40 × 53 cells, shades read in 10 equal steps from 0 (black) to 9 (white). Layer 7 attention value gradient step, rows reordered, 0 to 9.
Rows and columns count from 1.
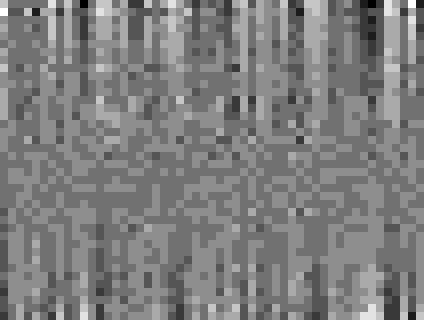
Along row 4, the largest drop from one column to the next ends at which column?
53
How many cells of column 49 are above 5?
15
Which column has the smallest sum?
38
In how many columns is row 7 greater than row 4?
14
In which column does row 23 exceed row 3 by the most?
47
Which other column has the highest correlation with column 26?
4
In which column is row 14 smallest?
30
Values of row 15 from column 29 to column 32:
3 3 5 4
